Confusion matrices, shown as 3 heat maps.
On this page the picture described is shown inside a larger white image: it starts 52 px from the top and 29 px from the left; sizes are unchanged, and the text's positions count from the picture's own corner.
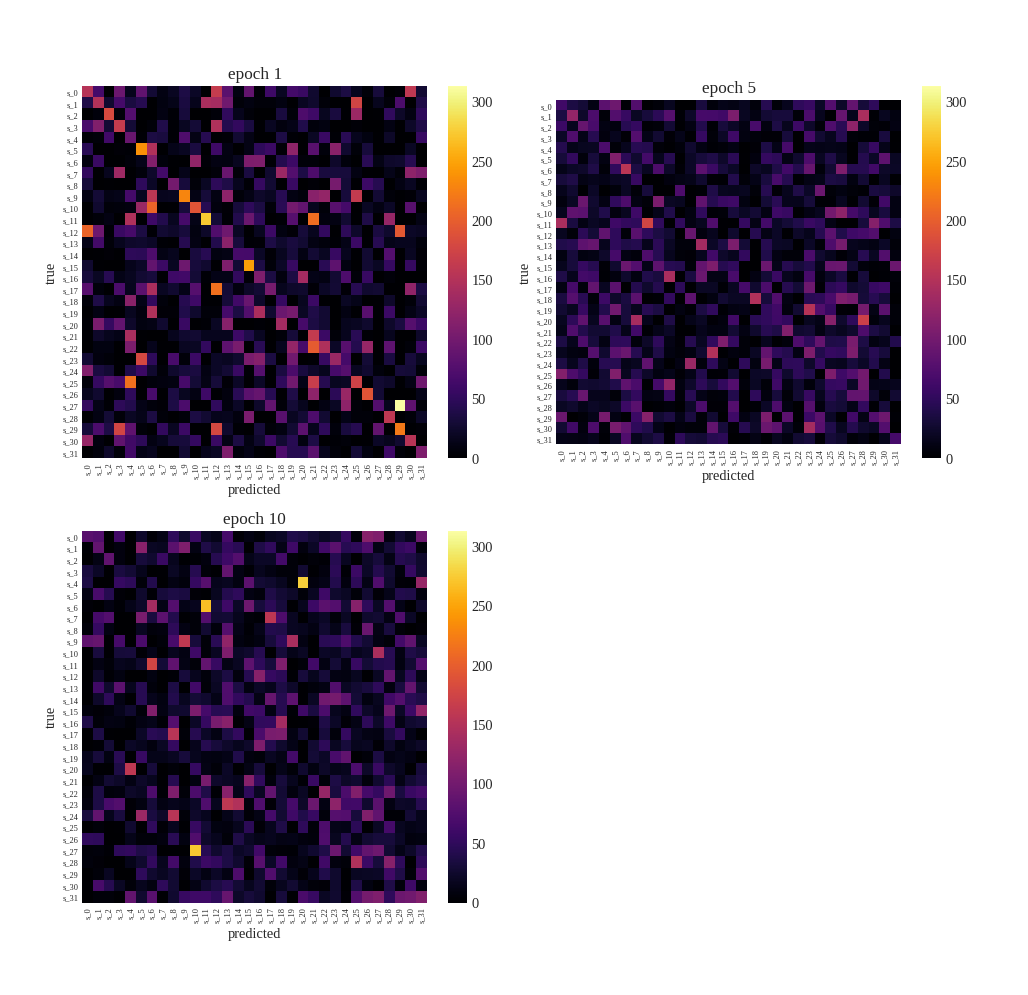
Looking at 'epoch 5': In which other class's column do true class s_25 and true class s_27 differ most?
s_5
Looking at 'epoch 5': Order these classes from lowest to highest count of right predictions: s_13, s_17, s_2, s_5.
s_17, s_2, s_5, s_13
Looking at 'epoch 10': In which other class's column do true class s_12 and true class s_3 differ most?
s_16
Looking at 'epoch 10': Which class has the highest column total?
s_13
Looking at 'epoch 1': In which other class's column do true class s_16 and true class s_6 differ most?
s_20
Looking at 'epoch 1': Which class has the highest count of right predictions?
s_11
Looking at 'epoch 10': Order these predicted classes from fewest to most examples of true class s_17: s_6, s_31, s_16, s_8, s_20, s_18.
s_31, s_20, s_6, s_16, s_18, s_8
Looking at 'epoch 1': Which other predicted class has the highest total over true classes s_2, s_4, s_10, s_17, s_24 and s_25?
s_6
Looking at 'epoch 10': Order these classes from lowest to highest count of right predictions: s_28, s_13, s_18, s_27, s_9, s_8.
s_18, s_8, s_13, s_27, s_28, s_9
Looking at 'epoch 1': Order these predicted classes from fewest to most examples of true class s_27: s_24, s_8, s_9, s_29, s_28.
s_28, s_8, s_9, s_24, s_29
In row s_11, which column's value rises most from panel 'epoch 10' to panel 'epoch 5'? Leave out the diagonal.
s_0
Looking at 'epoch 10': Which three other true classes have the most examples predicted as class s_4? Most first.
s_20, s_31, s_27
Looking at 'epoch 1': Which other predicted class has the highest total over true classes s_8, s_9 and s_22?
s_21
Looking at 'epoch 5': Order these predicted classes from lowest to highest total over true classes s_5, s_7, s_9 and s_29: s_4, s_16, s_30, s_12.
s_12, s_4, s_16, s_30
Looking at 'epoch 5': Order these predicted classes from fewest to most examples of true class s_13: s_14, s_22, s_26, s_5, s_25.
s_22, s_14, s_5, s_25, s_26
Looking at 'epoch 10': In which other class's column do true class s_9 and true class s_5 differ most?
s_19
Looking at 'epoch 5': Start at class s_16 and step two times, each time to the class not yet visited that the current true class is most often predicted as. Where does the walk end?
s_26
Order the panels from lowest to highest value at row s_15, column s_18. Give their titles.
epoch 5, epoch 1, epoch 10
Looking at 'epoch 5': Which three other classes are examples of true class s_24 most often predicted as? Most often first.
s_12, s_19, s_8
